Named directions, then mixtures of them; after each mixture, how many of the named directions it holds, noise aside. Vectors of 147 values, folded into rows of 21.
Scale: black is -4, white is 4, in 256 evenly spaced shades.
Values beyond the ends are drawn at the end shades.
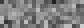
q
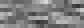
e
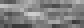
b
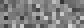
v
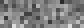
three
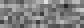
four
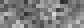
four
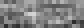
two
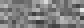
two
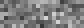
two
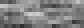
one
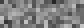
one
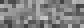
four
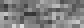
three
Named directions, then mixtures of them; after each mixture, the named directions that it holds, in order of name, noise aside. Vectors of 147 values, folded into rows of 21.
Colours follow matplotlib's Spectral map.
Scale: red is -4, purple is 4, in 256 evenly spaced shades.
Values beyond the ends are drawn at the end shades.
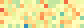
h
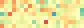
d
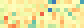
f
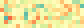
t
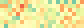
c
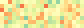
c, h, t.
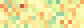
c, h.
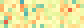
c, t.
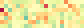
h, t.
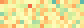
c, d, f.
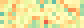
d, f, t.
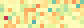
c, f, t.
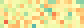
d, f, t.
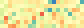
f.
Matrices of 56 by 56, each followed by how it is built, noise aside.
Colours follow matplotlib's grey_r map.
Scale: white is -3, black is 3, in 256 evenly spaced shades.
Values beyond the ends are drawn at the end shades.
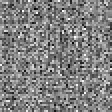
blocks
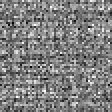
blocks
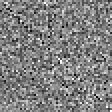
diagonal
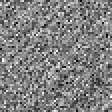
Hankel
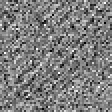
Hankel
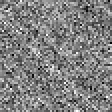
Toeplitz
